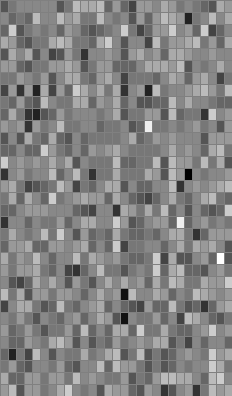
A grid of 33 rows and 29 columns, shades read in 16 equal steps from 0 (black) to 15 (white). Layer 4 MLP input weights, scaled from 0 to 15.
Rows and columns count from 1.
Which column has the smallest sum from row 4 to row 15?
16
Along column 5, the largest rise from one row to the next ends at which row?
11
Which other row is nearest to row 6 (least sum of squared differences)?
2
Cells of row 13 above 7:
16
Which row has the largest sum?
32
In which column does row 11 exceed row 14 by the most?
19
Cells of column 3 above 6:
22
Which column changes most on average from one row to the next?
1
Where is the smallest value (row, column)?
15, 24
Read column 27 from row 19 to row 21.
7 9 10
